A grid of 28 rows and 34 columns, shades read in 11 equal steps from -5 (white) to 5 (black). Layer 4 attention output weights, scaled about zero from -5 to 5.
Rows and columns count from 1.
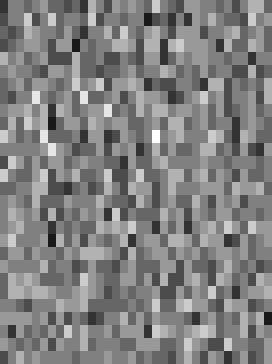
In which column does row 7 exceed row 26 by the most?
26
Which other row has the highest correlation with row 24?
27
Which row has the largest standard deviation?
11
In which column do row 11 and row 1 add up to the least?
20
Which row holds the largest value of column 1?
1
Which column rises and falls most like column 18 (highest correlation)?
14
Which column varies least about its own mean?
3
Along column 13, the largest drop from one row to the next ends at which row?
7
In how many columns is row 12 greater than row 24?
14
